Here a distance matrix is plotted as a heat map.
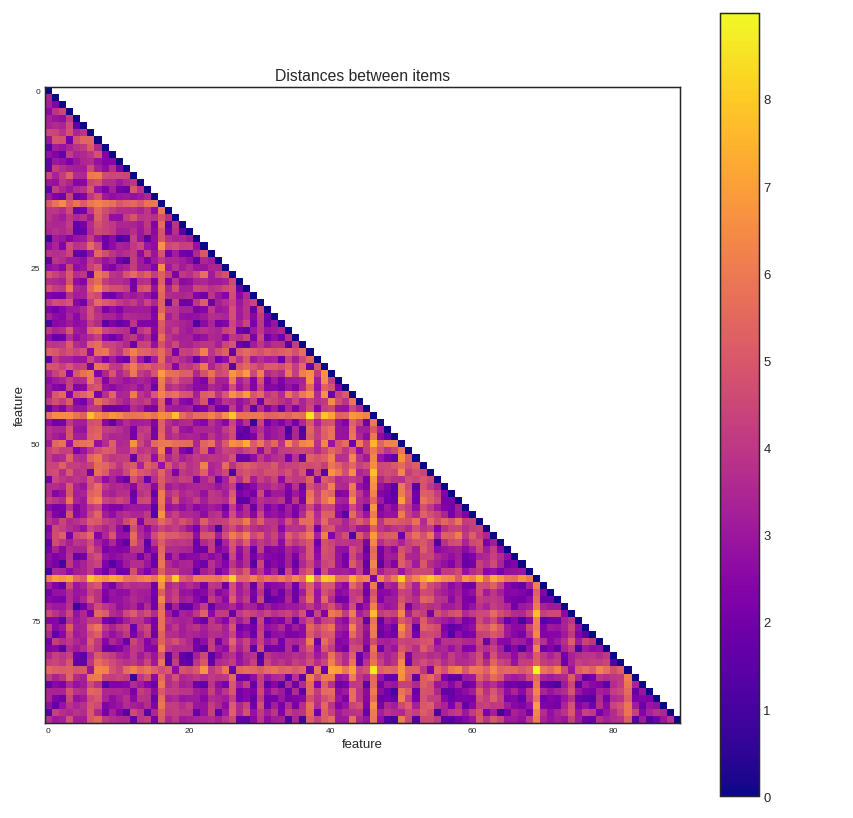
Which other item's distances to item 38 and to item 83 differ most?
12
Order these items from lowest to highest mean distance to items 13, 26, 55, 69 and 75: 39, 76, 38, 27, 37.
38, 27, 76, 39, 37
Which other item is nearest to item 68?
0
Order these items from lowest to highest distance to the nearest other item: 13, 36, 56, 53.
36, 56, 13, 53
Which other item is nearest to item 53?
16
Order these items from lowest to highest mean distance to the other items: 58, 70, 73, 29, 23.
29, 73, 70, 23, 58
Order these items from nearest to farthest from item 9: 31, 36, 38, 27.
31, 38, 27, 36
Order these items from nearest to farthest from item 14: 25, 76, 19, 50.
25, 50, 19, 76
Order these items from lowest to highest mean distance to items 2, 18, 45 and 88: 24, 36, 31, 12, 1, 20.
24, 31, 1, 20, 36, 12
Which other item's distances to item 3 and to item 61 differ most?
7
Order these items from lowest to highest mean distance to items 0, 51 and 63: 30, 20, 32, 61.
20, 32, 30, 61
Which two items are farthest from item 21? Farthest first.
69, 46
